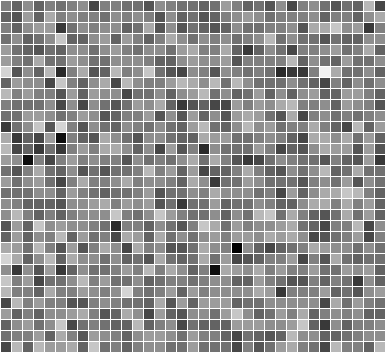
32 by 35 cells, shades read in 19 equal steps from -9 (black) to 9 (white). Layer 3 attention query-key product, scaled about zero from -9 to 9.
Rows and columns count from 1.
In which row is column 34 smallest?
3
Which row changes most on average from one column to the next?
7
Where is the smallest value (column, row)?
22, 23
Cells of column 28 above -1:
17
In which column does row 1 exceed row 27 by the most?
26
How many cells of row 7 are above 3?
5
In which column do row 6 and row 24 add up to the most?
1
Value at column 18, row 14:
0
